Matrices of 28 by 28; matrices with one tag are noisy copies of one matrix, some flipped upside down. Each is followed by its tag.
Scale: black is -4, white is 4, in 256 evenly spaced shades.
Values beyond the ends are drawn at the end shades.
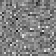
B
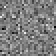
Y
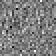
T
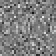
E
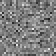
B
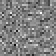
B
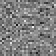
B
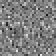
T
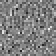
T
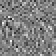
T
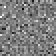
Y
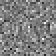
E
